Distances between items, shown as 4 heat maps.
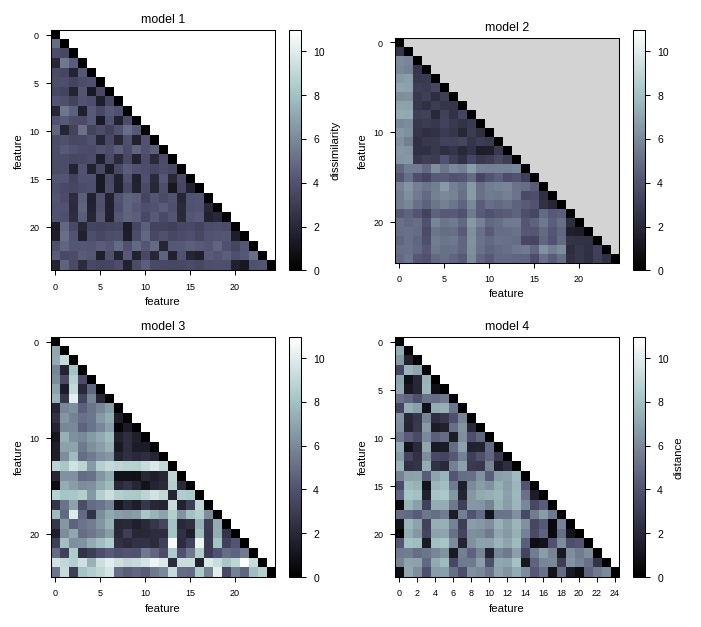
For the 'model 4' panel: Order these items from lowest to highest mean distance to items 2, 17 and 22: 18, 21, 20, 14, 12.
18, 20, 12, 14, 21
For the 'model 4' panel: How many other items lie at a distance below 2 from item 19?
4
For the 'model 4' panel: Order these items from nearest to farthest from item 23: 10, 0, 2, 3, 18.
18, 10, 3, 0, 2
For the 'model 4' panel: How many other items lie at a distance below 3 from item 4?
7
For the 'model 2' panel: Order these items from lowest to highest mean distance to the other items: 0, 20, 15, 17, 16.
15, 20, 17, 16, 0
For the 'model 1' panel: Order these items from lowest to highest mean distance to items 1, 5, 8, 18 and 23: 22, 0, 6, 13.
13, 6, 0, 22
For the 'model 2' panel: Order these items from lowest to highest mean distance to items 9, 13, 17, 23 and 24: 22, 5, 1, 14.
22, 5, 14, 1
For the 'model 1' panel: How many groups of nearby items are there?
5
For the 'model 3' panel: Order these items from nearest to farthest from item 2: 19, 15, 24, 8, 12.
24, 19, 8, 15, 12
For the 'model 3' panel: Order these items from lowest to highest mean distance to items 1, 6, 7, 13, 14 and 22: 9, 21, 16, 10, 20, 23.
9, 20, 10, 21, 16, 23
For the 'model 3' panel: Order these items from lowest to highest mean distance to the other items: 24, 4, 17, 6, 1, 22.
17, 22, 4, 1, 24, 6
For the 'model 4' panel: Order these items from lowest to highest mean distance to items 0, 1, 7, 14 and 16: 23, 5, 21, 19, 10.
21, 19, 23, 10, 5
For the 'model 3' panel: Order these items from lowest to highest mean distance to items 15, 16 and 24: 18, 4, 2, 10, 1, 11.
10, 11, 2, 4, 1, 18
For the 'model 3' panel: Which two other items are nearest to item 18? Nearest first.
4, 22
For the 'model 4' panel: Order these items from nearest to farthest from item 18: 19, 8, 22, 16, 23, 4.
22, 23, 8, 4, 19, 16
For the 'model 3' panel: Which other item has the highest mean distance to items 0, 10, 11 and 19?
23
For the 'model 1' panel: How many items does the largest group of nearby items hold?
8
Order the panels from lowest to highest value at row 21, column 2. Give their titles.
model 1, model 2, model 3, model 4
